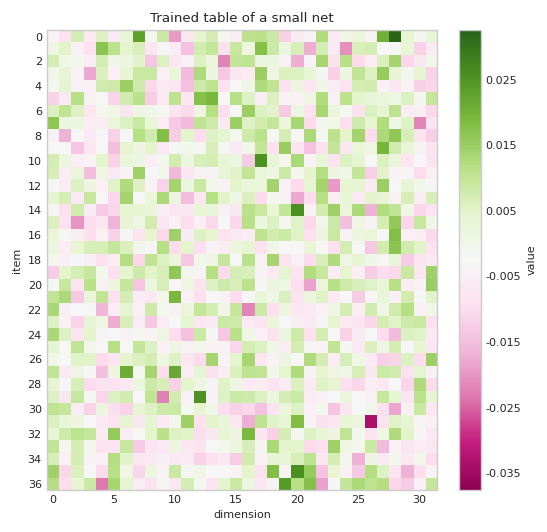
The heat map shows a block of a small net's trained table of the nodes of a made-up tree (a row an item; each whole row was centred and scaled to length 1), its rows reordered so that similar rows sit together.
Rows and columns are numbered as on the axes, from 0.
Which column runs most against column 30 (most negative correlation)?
13
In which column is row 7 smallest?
30
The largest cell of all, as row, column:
0, 28
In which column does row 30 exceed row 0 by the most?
10
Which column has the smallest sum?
11
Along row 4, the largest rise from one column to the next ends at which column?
12
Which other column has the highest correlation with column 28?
27
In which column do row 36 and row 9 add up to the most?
19
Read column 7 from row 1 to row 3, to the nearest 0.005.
0.005 0.005 0.01
